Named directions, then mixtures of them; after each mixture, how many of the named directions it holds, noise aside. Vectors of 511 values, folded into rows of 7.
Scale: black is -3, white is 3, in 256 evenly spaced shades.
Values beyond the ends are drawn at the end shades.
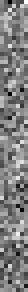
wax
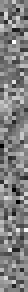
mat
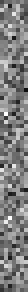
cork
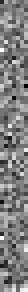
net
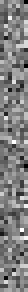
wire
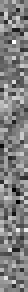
one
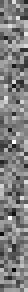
four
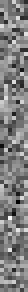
three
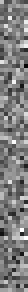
two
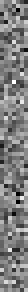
two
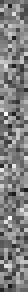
one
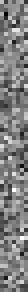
three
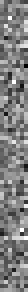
two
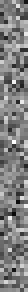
three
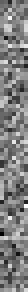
four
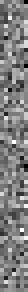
one
